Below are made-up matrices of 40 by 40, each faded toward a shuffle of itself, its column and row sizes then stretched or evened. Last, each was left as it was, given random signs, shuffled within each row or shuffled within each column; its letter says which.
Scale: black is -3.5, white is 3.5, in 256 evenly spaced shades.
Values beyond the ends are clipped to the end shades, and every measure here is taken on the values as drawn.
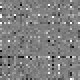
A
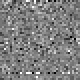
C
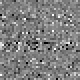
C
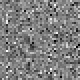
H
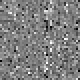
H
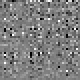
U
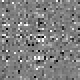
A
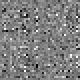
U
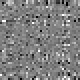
A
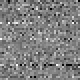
C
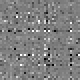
U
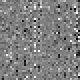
H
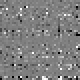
U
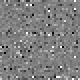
C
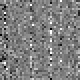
H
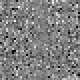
H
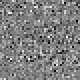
C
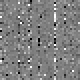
H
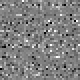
C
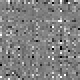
U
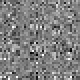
A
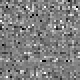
C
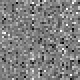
H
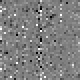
H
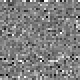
C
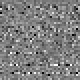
C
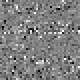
C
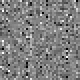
H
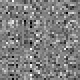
A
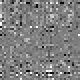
A
